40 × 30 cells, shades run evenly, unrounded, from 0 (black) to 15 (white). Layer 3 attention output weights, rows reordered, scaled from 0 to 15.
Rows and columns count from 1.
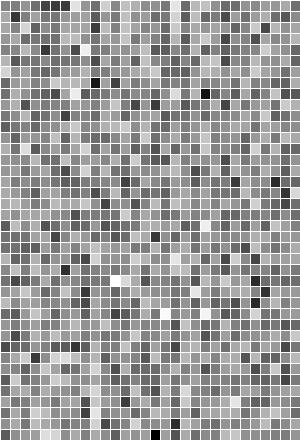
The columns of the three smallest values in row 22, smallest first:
16, 6, 12
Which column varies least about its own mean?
22
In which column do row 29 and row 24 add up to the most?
17
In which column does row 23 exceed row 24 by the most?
26
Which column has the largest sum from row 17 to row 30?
21
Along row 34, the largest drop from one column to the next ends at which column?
29
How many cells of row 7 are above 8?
21
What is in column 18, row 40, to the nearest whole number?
5
